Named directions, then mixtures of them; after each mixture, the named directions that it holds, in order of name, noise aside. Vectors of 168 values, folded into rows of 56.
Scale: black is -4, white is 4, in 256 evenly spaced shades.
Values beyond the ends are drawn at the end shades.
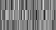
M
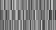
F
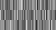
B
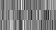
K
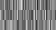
B.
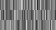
B.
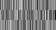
B, F.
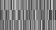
F.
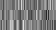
K.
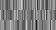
B.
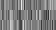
K.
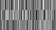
M.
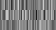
M.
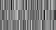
B, F, M.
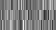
K, M.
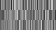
B, F, M.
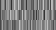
F, M.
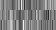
K.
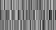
F.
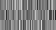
B, F.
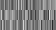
F, K, M.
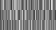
F, M.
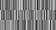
B.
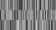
B.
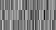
B, K, M.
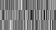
B, K, M.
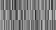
F.
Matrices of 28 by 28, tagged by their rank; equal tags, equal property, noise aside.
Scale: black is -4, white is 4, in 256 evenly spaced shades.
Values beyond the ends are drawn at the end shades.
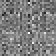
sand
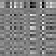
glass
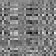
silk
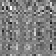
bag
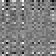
glass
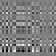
glass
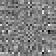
bag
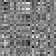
bag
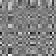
silk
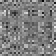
sand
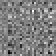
sand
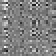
silk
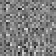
sand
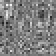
sand
